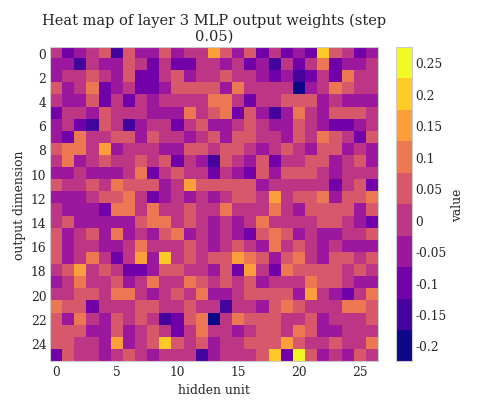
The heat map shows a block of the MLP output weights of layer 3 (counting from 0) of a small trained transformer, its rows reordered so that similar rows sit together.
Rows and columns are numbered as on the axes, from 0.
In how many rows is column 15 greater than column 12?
7
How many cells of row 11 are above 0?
13
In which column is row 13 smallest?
4
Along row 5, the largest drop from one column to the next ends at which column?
15
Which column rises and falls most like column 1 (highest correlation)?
25
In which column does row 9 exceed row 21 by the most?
14
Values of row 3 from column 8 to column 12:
-0.1 -0.05 0.05 0.05 0.05
